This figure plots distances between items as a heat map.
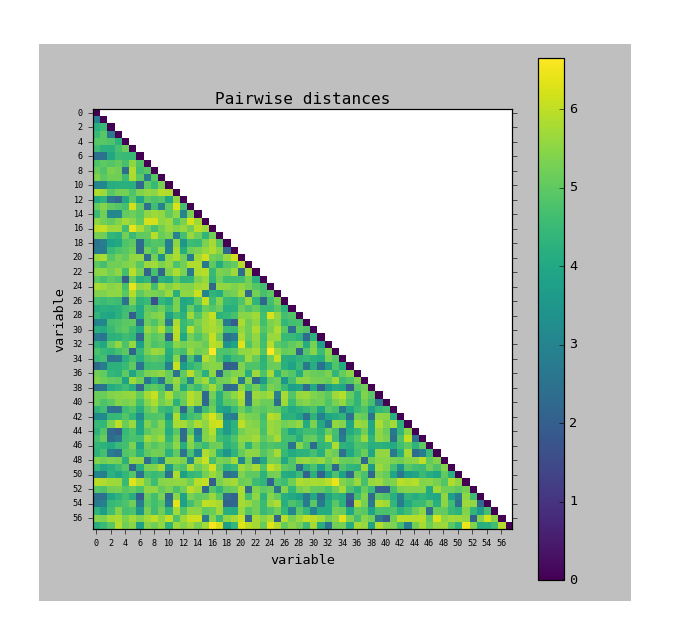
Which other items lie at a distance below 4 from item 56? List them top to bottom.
15, 21, 25, 39, 40, 52
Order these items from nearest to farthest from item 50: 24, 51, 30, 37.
30, 37, 24, 51
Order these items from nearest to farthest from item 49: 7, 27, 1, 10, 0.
10, 1, 0, 27, 7
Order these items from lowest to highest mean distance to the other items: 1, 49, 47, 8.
1, 47, 49, 8
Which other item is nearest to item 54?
35
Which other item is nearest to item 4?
23
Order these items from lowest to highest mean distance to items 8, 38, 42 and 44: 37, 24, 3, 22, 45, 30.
3, 45, 30, 37, 22, 24
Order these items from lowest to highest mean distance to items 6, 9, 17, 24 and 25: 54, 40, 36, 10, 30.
40, 36, 10, 54, 30
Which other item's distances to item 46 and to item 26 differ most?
8
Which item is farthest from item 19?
20
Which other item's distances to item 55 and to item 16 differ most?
51
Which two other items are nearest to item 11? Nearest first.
36, 17
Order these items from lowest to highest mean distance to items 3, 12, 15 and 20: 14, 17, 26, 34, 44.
44, 34, 14, 17, 26
